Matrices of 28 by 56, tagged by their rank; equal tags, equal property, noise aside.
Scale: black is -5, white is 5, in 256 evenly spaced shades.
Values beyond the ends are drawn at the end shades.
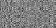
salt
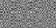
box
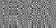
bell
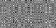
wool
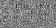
salt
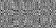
box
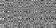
wool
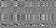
bell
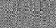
wool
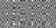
bell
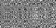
salt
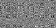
salt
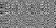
wool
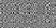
wool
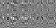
box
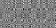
wool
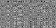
wool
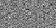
salt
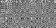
wool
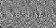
salt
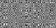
wool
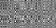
box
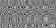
box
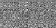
salt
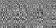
box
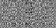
wool
